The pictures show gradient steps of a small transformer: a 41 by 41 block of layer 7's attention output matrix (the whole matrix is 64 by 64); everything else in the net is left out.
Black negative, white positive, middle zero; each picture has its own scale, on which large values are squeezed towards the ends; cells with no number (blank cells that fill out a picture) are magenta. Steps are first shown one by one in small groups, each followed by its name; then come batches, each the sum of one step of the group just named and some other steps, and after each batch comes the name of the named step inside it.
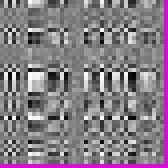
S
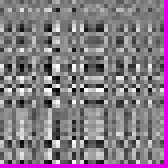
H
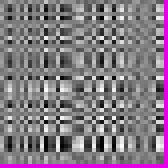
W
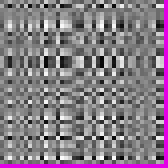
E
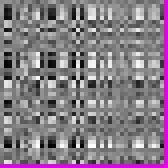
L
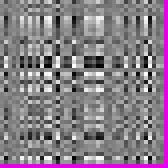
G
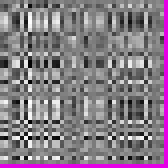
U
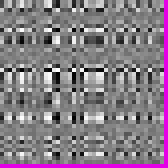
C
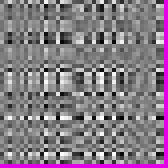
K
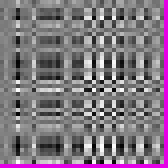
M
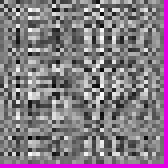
M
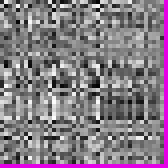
U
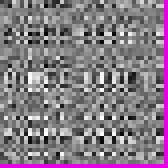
S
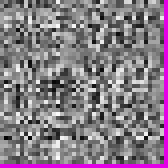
U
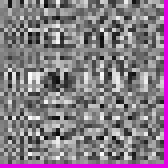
S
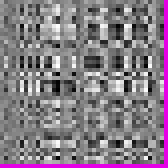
G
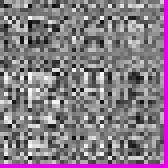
C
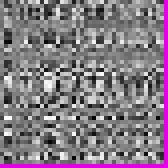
K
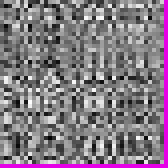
M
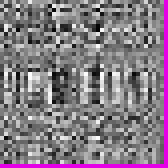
S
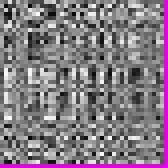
K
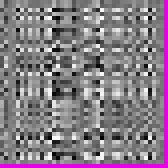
G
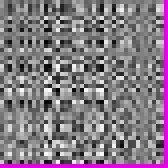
H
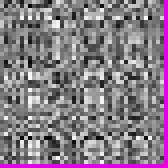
U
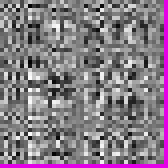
U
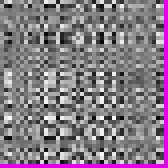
K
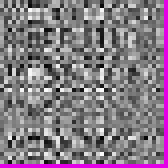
H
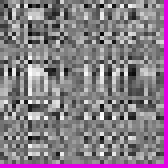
K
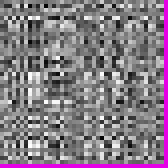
E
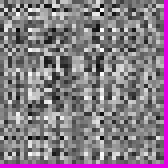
E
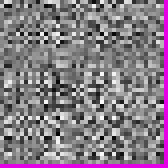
K
